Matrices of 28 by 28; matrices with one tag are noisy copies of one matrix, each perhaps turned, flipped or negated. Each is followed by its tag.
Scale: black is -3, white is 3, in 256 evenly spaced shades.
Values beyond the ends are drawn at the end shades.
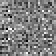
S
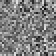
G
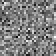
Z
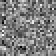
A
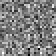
S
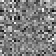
G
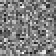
A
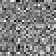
Z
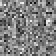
A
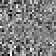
G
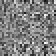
G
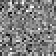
G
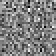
S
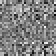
G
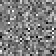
Z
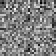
S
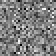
Z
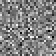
Z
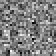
A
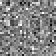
A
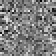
G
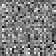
S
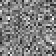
Z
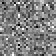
Z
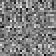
S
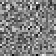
Z
